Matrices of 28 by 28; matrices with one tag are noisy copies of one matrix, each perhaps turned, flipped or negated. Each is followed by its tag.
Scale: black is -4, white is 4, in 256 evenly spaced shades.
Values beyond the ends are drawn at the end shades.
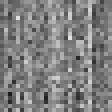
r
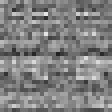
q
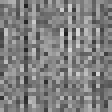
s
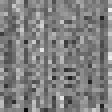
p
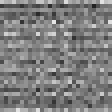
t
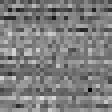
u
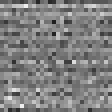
t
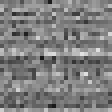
q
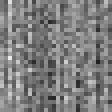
u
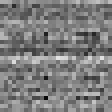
q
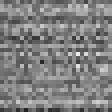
p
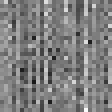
s
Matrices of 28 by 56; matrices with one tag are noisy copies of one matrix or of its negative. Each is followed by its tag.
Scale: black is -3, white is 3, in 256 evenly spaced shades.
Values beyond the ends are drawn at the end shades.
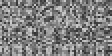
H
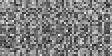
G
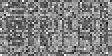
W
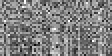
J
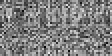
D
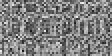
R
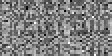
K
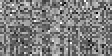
J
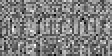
R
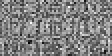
R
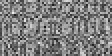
R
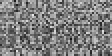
G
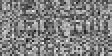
K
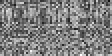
D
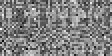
D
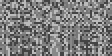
J
